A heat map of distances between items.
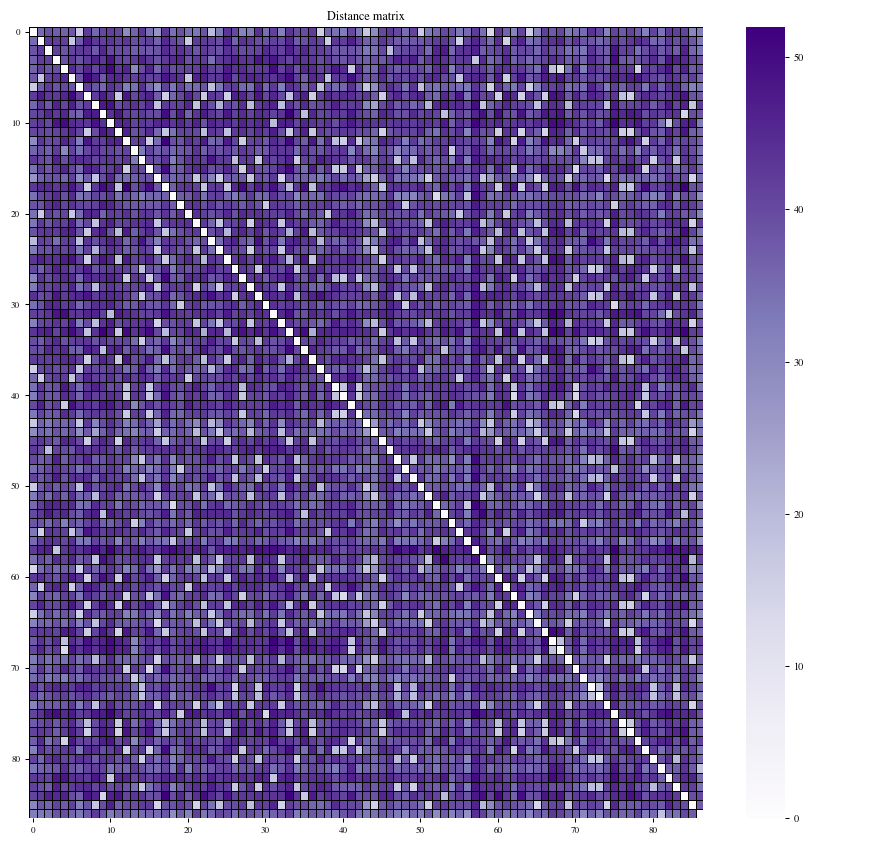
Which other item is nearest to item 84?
9
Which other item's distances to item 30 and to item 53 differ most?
75
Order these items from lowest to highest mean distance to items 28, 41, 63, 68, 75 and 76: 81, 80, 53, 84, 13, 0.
13, 0, 80, 81, 53, 84
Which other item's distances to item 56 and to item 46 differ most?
52
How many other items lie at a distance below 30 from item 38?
5
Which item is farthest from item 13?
57
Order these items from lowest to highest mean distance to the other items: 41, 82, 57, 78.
78, 41, 82, 57
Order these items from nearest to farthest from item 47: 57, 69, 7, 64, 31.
69, 64, 31, 7, 57
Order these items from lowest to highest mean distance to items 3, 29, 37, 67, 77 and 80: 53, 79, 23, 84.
23, 79, 53, 84
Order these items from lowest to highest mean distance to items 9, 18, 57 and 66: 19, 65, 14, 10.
65, 14, 19, 10
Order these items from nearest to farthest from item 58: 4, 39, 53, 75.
4, 39, 75, 53
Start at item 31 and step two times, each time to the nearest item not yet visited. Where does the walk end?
10
